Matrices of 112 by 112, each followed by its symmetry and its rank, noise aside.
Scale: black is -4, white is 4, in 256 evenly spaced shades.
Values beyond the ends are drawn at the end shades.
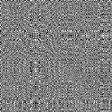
antisymmetric, rank six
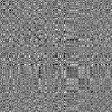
symmetric, rank five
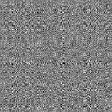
no symmetry, rank six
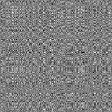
no symmetry, rank six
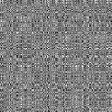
no symmetry, rank five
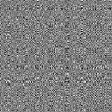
no symmetry, rank seven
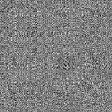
symmetric, rank seven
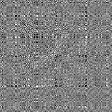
symmetric, rank six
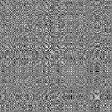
symmetric, rank five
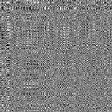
antisymmetric, rank six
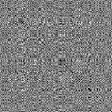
symmetric, rank seven
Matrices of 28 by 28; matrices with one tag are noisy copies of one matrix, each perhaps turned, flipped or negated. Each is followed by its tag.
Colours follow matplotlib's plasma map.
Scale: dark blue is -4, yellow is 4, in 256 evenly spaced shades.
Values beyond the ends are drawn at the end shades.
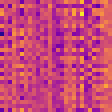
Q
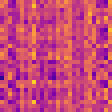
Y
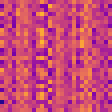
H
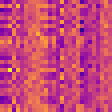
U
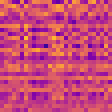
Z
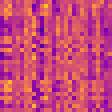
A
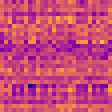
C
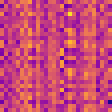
H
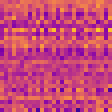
Q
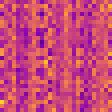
H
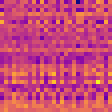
Q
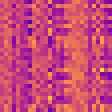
U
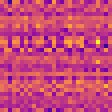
H
